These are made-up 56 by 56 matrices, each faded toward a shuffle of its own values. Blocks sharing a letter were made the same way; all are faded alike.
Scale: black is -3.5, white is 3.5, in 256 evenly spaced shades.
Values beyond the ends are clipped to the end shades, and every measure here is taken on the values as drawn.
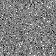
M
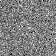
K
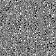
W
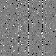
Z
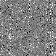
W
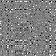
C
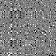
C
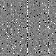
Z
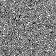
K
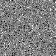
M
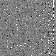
W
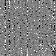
Z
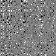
Z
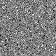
K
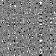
Z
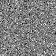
K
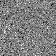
K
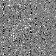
W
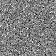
K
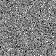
K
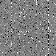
W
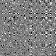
C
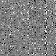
Z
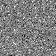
K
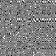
C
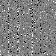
W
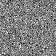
K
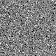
K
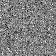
K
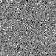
M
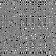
C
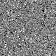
K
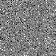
M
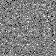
M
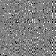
C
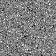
K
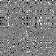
C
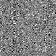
M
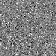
M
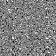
M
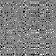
C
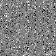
W
